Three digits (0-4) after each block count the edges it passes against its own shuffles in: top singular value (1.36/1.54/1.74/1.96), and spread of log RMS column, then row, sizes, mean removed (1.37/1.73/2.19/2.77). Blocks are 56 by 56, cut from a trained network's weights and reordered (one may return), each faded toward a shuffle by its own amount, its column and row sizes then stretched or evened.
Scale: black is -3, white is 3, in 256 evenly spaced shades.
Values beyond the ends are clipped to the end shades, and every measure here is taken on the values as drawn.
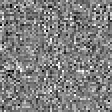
3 1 2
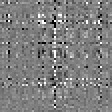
4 4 3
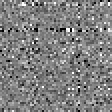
3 2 3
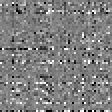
2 3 4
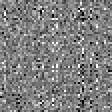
3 3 1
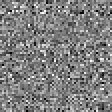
2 1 3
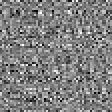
4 0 4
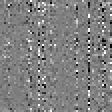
2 4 1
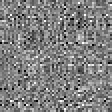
4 1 2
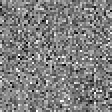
2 1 1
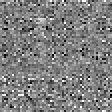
2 2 3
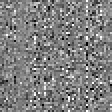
1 4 1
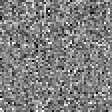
1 2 1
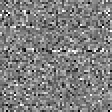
2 0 3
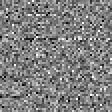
2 1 0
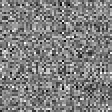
3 0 2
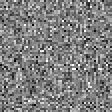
2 0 2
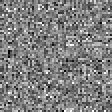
3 0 1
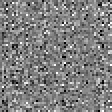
1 3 2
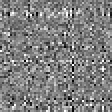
4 3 3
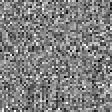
3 0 0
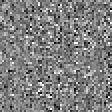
1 3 1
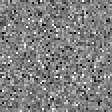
0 0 0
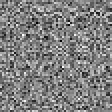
4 0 2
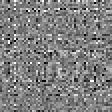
3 2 4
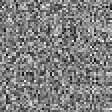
3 0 1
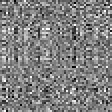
4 2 3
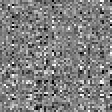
4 4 2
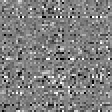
0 3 4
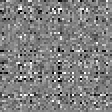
2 3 4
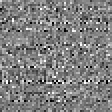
1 1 4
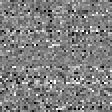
0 0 4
